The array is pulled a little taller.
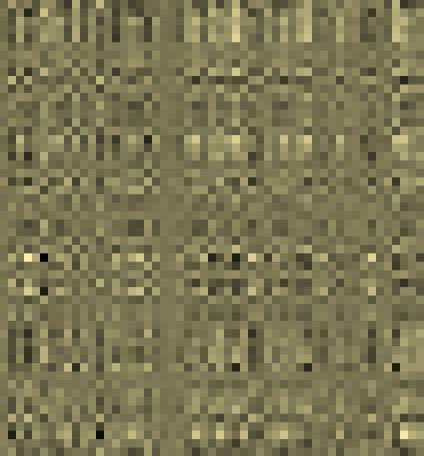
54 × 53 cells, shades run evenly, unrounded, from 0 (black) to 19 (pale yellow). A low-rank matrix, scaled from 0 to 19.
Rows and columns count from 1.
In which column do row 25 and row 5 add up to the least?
15
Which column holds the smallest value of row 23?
6
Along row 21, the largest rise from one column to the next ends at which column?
20
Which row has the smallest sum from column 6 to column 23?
1
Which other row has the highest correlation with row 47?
7
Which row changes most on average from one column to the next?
31
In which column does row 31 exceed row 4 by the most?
4
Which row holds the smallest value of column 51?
10
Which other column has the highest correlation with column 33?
2
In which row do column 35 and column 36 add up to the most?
52
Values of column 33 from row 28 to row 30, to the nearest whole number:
10 9 8
